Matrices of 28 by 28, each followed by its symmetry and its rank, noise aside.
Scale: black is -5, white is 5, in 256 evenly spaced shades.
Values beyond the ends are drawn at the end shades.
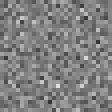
symmetric, rank six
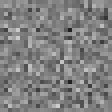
no symmetry, rank five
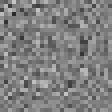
no symmetry, rank five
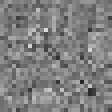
symmetric, rank six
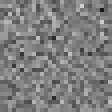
no symmetry, rank seven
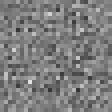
symmetric, rank seven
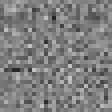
no symmetry, rank seven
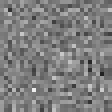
no symmetry, rank five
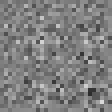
symmetric, rank six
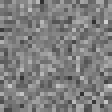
antisymmetric, rank six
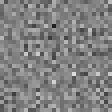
no symmetry, rank six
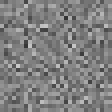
antisymmetric, rank six
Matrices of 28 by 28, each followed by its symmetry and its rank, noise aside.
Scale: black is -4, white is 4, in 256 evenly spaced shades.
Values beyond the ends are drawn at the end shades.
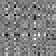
symmetric, rank two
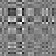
symmetric, rank one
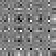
symmetric, rank two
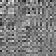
symmetric, rank three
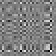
symmetric, rank one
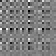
symmetric, rank one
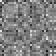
symmetric, rank three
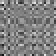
no symmetry, rank two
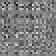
no symmetry, rank three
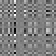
no symmetry, rank one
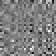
no symmetry, rank three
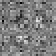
symmetric, rank three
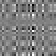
no symmetry, rank one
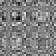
symmetric, rank two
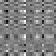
no symmetry, rank one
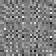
no symmetry, rank two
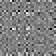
no symmetry, rank three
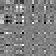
antisymmetric, rank two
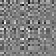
antisymmetric, rank two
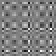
symmetric, rank one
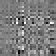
no symmetry, rank three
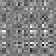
no symmetry, rank two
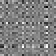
no symmetry, rank two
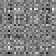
antisymmetric, rank two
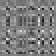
no symmetry, rank two
